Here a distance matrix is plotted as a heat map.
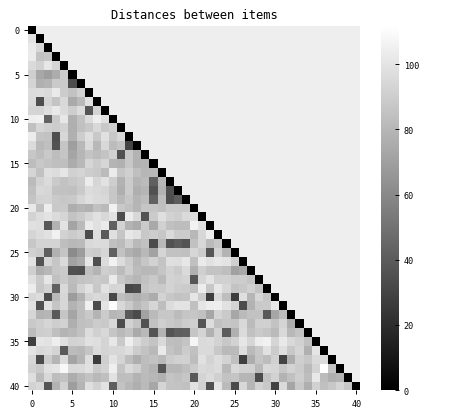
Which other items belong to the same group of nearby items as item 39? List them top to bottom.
20, 28
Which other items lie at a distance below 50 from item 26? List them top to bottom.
1, 8, 31, 37
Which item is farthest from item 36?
38
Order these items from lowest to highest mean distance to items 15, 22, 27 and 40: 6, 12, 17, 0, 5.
5, 6, 17, 12, 0
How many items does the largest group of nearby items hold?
6
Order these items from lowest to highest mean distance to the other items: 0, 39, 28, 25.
25, 39, 28, 0
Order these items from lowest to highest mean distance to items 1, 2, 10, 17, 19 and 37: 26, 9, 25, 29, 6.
25, 26, 6, 29, 9
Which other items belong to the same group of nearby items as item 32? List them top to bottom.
3, 12, 13, 29
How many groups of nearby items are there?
11
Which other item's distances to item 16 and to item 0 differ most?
35
